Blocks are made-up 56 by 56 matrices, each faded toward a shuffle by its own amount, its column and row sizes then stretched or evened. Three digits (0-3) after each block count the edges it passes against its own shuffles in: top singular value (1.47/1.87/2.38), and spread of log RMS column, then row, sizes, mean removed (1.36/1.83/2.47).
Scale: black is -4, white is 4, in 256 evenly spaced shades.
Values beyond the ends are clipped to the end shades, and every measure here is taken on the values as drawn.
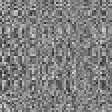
3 3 0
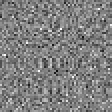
2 0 0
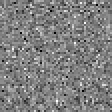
1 0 1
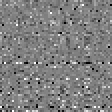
2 0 2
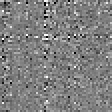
1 3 2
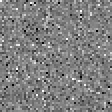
0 1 0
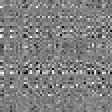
3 2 3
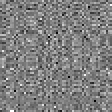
3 0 1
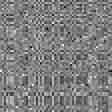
3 2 1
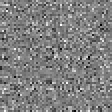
2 1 2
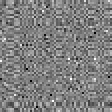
3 0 0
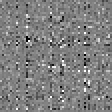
1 3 2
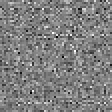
2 0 2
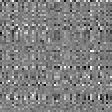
3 2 3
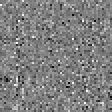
1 1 1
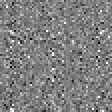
1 2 0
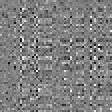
3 3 2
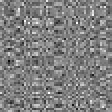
3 2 2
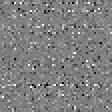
0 1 2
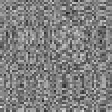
3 2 1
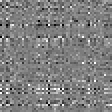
3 2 3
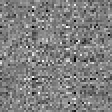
2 2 2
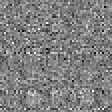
2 0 2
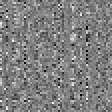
2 3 0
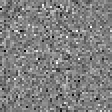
0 1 1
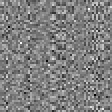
3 3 0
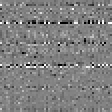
3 1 3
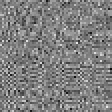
3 1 1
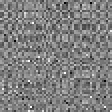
3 0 0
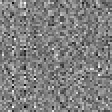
2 2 1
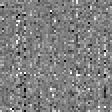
1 3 0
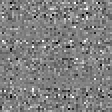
0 1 3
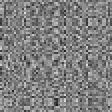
3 3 0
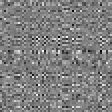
3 2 3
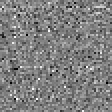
1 0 2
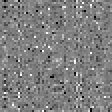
2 1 1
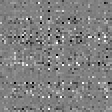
1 2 3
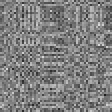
3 2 0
